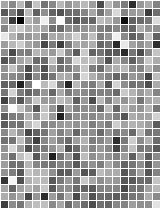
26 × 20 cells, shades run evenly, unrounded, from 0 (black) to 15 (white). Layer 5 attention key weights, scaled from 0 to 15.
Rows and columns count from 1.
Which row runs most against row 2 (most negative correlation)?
25
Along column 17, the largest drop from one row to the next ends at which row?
20
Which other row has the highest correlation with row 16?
13
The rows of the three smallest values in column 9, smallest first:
11, 19, 22
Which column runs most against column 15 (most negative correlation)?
3
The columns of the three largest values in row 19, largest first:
2, 17, 8
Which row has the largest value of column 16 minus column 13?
6
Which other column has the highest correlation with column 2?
16
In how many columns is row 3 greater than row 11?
9
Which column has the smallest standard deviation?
18
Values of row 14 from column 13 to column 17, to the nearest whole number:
6 11 6 11 9
